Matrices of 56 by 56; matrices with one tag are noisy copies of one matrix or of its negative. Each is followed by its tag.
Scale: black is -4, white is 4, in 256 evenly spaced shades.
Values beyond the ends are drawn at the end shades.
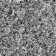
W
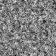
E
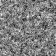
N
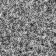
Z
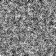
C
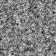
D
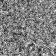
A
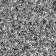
E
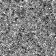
W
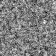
E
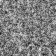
A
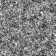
N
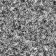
E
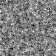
D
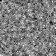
C
